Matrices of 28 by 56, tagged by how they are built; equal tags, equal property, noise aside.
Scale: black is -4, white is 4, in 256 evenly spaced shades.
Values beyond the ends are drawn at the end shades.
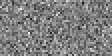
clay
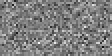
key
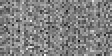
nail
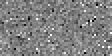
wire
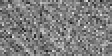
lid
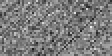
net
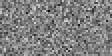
clay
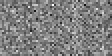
nail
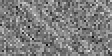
lid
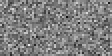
clay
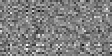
key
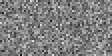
clay
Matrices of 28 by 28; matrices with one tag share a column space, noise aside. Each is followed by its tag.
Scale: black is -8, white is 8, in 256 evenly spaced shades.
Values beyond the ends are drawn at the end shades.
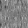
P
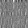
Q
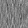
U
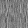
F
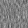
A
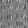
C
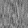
U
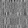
Q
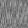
U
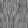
F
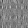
C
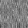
A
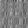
Q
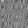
C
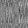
U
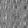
C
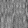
F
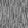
U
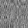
A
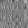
C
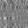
P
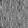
P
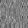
A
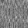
A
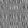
C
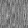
U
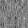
P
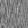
U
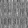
Q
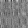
Q
